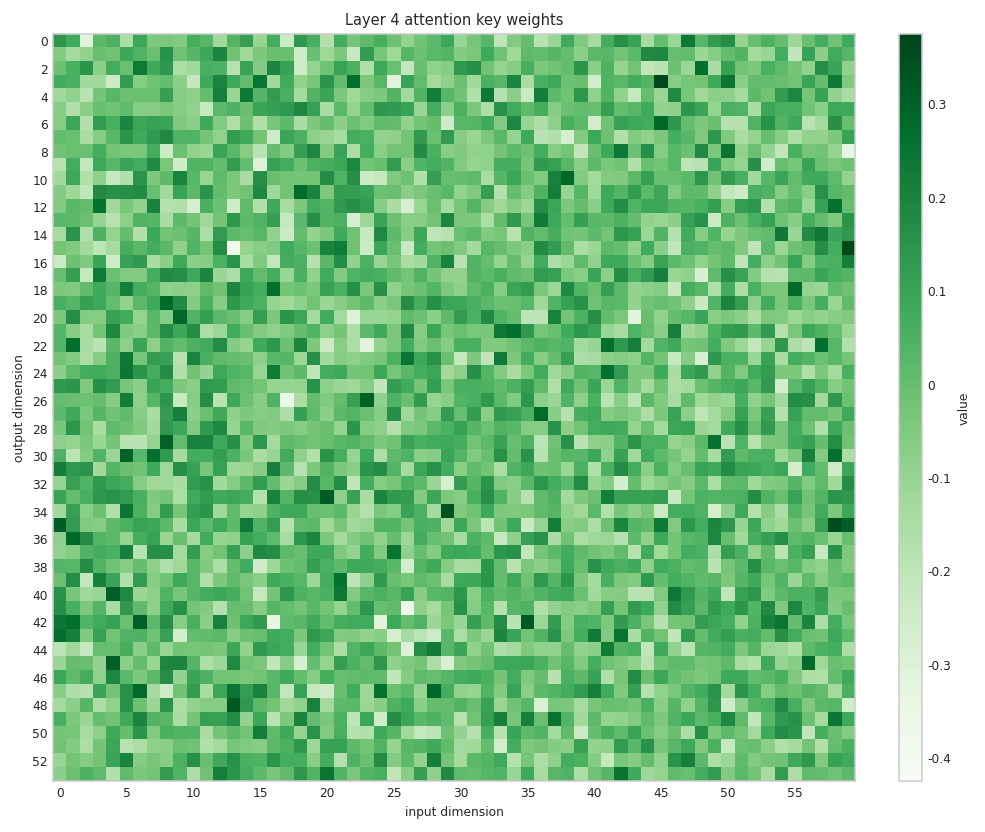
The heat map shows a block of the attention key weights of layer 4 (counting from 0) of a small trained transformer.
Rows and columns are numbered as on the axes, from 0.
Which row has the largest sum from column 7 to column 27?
33
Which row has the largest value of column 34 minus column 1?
21
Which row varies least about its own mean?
46
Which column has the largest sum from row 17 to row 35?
8
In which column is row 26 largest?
23
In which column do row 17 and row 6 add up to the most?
45
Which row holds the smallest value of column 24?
42
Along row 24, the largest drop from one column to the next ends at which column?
9
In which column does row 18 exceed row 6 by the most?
13
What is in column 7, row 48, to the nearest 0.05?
-0.1
